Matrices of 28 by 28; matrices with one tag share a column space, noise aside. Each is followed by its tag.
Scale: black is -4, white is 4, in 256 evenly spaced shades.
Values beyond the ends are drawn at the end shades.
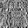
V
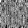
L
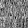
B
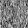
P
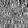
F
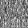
B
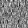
F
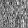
B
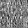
B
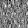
F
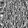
V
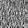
V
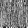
L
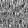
F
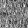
F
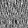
F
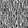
V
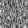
P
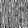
L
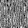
L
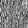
B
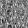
P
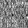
B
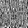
V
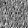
V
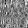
F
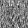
P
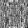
L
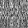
B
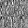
B
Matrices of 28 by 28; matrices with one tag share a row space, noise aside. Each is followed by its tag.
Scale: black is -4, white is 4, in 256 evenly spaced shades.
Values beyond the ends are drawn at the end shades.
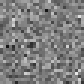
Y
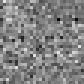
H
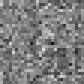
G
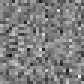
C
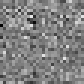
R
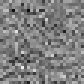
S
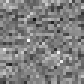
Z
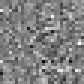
G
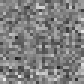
Z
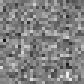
R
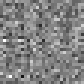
H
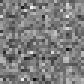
R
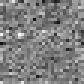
Z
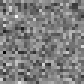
H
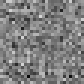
S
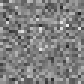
C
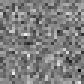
Y
